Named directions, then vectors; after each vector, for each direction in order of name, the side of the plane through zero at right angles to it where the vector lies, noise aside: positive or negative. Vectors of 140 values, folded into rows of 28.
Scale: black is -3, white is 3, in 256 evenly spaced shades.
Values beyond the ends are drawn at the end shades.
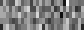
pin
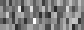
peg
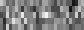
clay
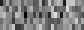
negative, positive, positive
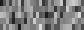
negative, positive, positive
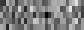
negative, positive, negative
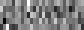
positive, positive, positive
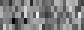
negative, positive, positive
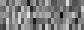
positive, negative, positive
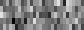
negative, positive, positive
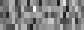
negative, negative, negative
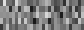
positive, negative, positive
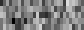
negative, positive, positive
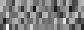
positive, positive, positive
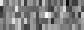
positive, negative, negative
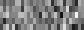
positive, positive, positive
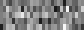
positive, positive, positive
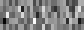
positive, positive, negative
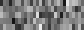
negative, positive, positive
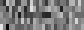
negative, positive, negative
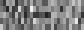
negative, positive, negative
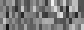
negative, negative, negative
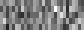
negative, negative, negative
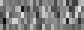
positive, positive, negative
